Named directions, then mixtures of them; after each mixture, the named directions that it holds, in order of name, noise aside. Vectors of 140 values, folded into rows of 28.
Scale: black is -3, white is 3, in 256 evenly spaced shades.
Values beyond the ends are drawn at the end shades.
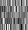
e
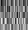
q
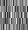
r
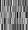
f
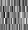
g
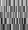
q.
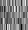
e.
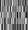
f.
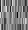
f.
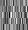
r.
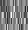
e, q, r.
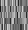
e, f.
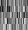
e, q.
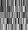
e, q.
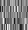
e, f.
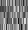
e, g, q.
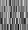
g, q, r.
